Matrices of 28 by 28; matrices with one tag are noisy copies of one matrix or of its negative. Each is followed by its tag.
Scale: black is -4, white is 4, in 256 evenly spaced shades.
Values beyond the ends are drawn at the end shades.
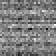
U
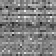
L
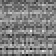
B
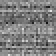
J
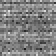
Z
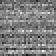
B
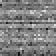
U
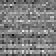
B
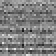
B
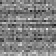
U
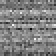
U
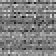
Z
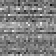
L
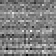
B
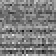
B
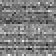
J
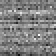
U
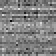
L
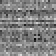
U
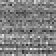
B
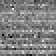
B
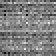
Z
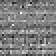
B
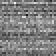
Z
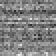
U
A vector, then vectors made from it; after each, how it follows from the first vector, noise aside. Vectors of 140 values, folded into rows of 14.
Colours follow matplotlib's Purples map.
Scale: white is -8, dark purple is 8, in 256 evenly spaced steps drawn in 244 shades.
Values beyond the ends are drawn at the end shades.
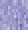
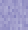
negated, shrunk.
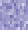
wrapped around, negated.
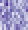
reversed, scaled up.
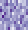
reversed, scaled up.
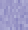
shrunk.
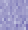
wrapped around, partly zeroed.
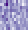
reversed, scaled up.
